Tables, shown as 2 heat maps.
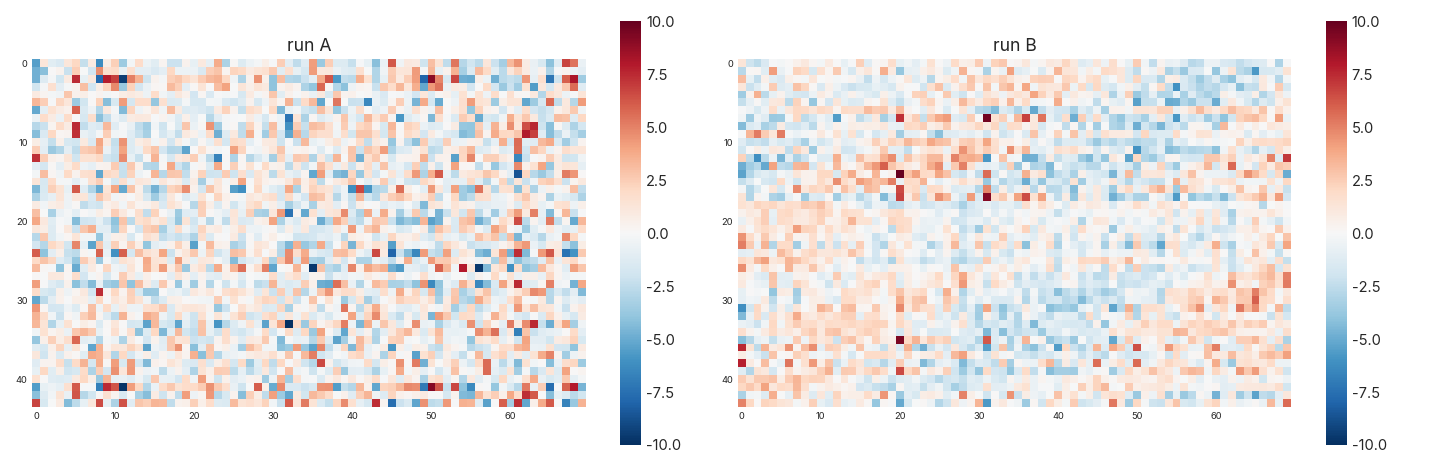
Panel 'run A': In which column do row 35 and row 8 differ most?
63
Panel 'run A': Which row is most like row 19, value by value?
33
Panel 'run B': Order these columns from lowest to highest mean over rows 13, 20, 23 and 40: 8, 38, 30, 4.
38, 30, 4, 8
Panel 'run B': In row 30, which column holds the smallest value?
43
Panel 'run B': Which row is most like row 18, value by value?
40
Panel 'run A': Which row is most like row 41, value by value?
2
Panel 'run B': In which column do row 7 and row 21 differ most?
31
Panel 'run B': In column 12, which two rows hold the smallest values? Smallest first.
7, 17
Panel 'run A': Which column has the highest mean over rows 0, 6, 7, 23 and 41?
5
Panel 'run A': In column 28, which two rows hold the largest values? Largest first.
41, 2
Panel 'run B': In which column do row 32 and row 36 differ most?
0
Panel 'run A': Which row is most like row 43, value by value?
24
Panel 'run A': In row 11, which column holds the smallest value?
19
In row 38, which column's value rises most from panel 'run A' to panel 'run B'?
0
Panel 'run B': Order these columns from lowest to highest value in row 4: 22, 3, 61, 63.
3, 63, 61, 22
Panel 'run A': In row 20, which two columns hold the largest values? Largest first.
61, 65
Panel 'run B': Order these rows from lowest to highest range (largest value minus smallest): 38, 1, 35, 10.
10, 1, 38, 35
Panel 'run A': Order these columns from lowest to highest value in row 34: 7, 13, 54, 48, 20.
13, 20, 54, 48, 7
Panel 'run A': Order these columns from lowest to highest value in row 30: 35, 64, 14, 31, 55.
55, 31, 14, 64, 35
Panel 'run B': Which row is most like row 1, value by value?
42
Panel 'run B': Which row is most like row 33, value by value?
6
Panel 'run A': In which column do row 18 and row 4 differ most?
49
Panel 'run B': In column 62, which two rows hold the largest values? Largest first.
13, 28
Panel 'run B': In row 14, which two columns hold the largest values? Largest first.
20, 31
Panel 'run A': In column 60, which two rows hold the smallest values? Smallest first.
26, 24
